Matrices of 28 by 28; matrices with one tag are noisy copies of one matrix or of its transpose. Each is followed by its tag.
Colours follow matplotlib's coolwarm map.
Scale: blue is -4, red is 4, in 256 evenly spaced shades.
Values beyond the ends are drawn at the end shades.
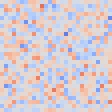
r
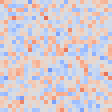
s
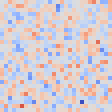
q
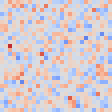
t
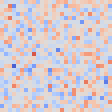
r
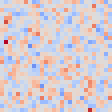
q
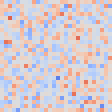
r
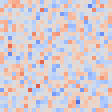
t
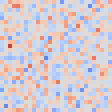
t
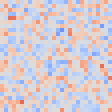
s
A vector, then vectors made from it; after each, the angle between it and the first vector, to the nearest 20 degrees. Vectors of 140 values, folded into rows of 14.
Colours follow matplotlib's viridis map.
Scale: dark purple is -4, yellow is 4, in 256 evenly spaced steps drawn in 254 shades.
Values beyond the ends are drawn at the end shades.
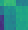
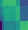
60 degrees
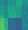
120 degrees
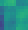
20 degrees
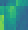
140 degrees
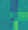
80 degrees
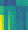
160 degrees
